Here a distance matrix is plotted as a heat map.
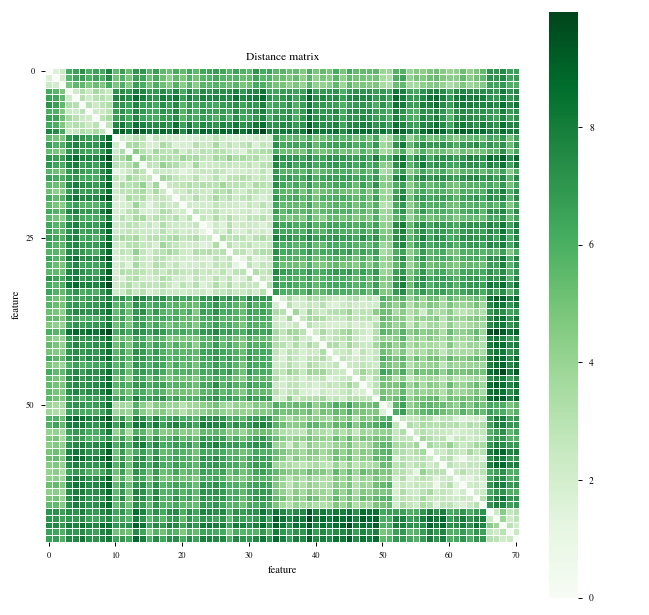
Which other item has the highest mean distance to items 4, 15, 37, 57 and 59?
68
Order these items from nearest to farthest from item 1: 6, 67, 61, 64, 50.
50, 61, 64, 6, 67
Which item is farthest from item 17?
9
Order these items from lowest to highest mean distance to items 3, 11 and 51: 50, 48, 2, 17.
50, 2, 17, 48
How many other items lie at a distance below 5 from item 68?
4
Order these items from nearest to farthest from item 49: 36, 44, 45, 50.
44, 45, 36, 50
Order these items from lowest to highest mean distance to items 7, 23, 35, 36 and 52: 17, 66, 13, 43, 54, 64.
54, 43, 64, 17, 13, 66
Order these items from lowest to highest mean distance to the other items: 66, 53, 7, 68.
53, 7, 66, 68
